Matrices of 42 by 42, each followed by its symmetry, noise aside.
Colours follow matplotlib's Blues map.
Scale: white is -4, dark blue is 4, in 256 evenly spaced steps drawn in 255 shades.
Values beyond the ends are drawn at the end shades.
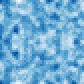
mirrored top to bottom.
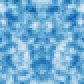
mirrored left to right.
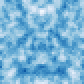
mirrored left to right.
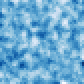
antisymmetric.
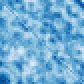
symmetric across the other diagonal.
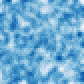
no symmetry.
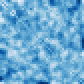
symmetric.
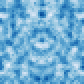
mirrored left to right.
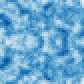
mirrored top to bottom.
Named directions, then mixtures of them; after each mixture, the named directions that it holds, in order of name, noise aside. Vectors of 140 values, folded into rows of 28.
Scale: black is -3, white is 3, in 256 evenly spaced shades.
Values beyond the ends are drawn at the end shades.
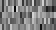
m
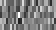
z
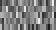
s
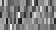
m, z.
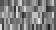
m, s.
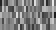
m, s.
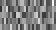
s, z.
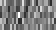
z.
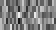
s, z.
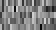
m.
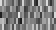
s, z.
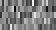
m, z.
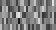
s, z.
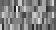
m, s.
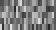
m, s.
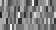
m, z.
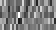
z.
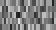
s, z.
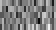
s.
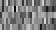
m.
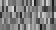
m, s.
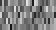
m, z.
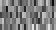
s.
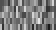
m, s.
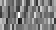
z.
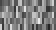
m, s.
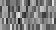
s, z.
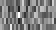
s, z.
